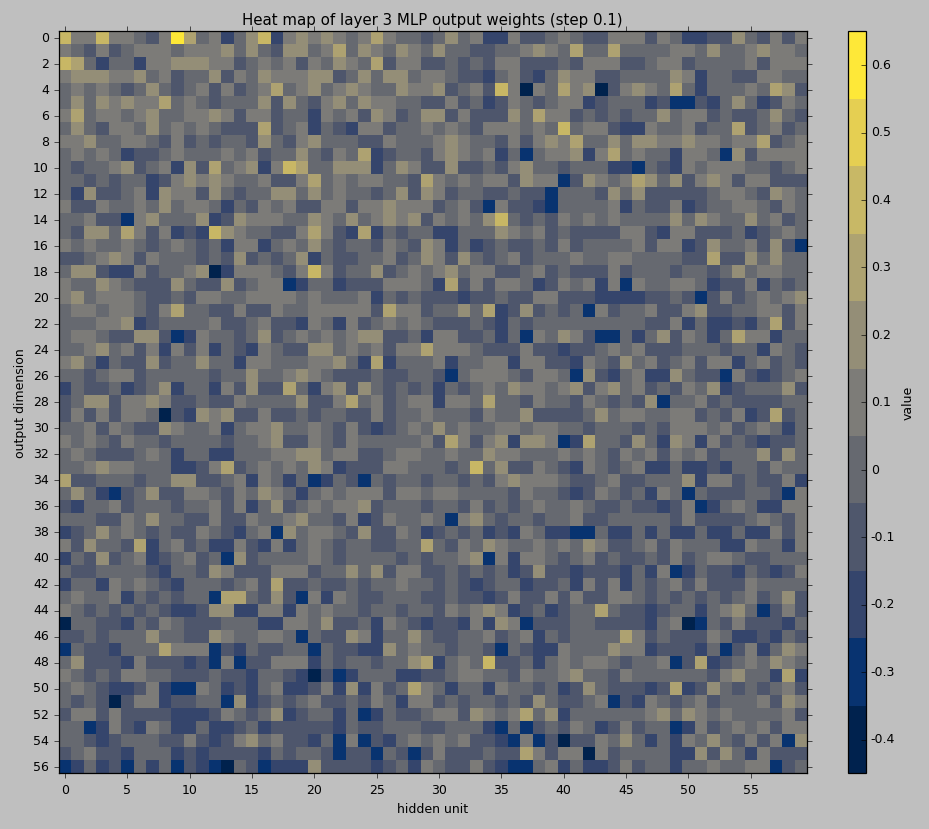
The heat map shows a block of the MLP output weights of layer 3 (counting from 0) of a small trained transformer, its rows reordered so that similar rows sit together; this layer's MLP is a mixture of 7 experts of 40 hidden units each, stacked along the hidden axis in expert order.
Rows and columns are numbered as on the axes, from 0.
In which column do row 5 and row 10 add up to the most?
18
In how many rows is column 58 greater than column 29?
22
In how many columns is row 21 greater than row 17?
26
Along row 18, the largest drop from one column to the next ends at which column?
12
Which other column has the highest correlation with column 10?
9
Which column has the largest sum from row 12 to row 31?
20
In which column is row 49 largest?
58
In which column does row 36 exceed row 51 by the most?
4
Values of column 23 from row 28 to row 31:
0.3 -0.1 0.1 0.1
